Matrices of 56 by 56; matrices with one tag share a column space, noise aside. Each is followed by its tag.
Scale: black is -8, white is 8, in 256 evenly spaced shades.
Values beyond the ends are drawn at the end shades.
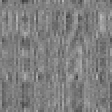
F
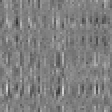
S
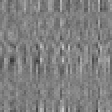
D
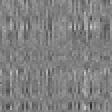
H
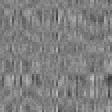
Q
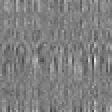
D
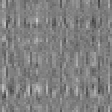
S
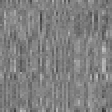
F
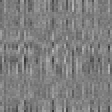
D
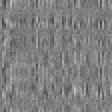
S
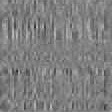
H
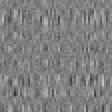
Q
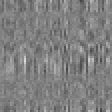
D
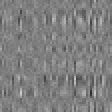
Q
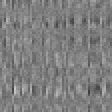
S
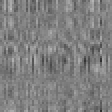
D
